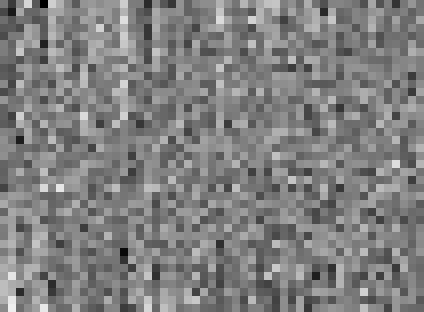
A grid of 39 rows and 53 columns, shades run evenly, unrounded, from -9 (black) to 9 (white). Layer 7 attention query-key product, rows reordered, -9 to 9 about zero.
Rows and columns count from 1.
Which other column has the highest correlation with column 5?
2
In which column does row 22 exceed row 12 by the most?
52
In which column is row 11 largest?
16
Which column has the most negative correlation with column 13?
6
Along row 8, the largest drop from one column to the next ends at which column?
38
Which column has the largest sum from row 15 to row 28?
11
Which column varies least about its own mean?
44
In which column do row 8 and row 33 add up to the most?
17
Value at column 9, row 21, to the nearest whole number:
-2
